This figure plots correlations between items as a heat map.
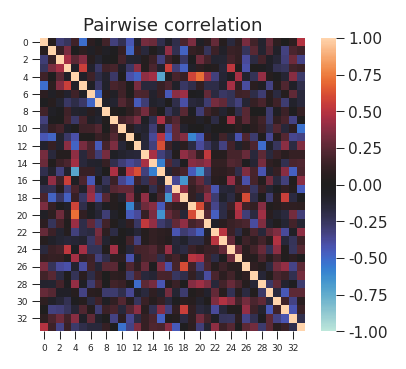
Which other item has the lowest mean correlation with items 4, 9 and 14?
15
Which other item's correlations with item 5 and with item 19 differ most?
0
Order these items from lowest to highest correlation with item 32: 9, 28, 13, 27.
9, 27, 28, 13
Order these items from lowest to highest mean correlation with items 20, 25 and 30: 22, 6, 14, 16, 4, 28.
22, 6, 16, 14, 28, 4
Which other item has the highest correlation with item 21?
13
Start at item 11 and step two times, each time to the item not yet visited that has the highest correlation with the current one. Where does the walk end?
12
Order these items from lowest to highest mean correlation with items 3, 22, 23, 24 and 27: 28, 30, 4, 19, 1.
4, 19, 28, 1, 30
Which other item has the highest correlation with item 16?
3
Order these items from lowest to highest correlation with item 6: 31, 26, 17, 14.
14, 31, 26, 17
